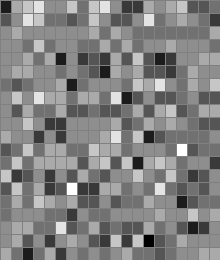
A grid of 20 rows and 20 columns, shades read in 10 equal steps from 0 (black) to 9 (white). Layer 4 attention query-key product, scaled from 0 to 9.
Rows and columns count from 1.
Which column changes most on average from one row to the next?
13
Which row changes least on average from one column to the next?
3
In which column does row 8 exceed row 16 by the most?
11
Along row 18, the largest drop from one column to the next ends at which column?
7
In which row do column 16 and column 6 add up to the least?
5
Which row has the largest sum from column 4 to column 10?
1
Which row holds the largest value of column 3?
2
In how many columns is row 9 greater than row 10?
8
